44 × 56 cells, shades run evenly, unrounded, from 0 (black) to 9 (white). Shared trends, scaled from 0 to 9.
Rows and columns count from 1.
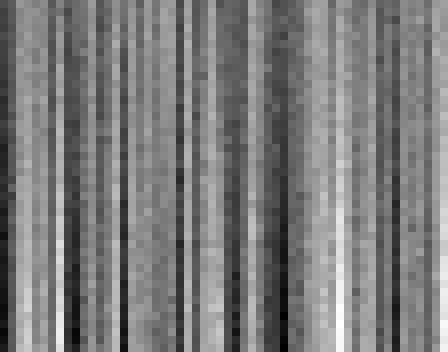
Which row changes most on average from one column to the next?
42
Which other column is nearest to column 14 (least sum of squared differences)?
49
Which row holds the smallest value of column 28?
1
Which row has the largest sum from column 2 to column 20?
44
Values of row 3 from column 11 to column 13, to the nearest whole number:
4 5 3
